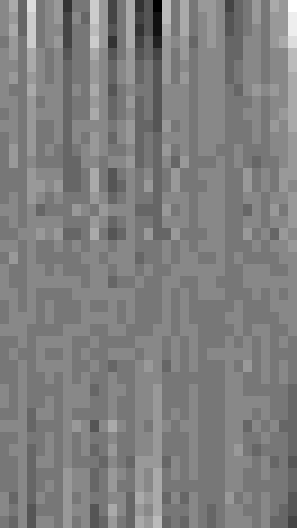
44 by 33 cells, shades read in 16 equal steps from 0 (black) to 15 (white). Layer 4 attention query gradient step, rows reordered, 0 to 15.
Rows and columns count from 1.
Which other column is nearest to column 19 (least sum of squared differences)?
21
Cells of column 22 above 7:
17
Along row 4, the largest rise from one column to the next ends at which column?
19
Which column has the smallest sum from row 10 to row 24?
18
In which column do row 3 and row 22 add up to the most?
33
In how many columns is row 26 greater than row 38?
9
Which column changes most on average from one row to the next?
13
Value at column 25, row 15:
8
